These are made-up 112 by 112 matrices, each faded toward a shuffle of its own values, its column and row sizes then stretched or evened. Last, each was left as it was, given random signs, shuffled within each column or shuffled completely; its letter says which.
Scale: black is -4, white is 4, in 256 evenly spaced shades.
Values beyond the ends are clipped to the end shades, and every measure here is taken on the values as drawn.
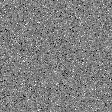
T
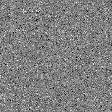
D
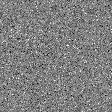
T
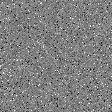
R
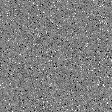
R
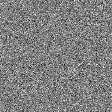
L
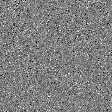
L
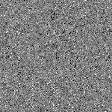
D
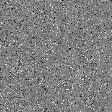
R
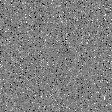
R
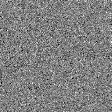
L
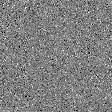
R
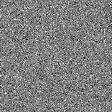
L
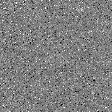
L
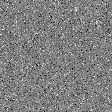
T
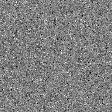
R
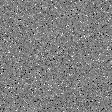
T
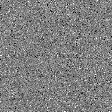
D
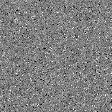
L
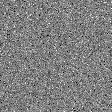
T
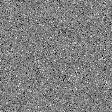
R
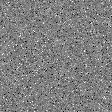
T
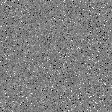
R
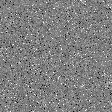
T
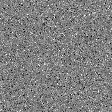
T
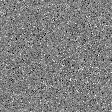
T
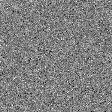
T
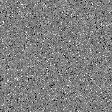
D
